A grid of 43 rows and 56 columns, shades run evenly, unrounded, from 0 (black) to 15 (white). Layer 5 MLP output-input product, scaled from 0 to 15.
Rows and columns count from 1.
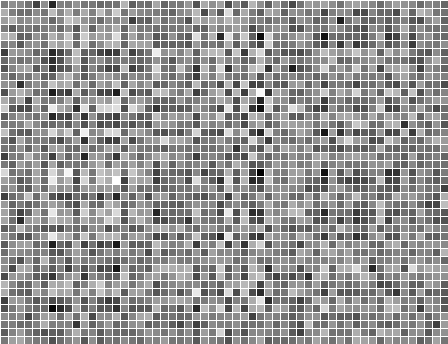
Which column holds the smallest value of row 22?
33
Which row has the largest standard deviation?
14
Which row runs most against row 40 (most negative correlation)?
20
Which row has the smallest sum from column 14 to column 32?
25
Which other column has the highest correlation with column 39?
6
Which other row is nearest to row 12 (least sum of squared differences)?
31
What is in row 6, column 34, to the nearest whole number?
12
